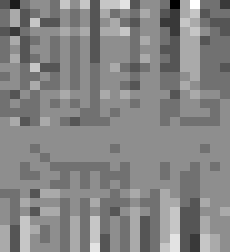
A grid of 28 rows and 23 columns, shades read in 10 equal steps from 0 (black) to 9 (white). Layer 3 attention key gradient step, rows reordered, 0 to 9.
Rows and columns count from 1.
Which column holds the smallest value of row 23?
20
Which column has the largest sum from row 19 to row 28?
18
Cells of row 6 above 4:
12
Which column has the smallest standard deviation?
16
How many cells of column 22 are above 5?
2
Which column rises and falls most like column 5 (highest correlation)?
6
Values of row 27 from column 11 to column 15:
3 5 4 6 3
